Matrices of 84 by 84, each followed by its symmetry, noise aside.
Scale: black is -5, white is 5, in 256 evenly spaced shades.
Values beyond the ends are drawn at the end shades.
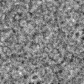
symmetric.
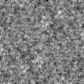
same after a half turn.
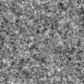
antisymmetric.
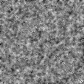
symmetric.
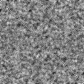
same after a half turn.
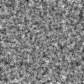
antisymmetric.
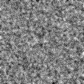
antisymmetric.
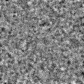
antisymmetric.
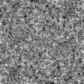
same after a half turn.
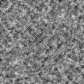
symmetric.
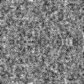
mirrored top to bottom.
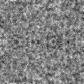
mirrored top to bottom.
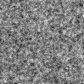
antisymmetric.
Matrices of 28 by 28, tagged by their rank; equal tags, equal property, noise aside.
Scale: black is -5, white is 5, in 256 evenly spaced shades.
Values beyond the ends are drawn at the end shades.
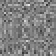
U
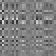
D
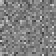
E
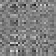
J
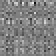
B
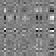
D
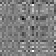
J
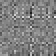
B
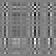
D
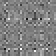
B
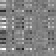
D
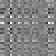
D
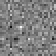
U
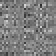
B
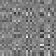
J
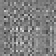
B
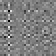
J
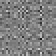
B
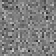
E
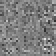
E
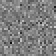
E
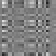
D
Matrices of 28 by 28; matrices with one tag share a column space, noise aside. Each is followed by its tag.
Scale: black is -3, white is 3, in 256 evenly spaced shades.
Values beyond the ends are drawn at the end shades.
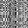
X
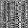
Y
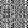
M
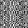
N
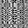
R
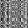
X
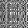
X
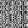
N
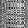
R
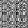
X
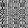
R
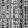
M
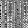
Y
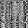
Y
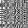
R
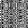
R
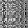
X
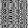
R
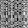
X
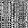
Y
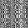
M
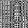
Y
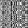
N
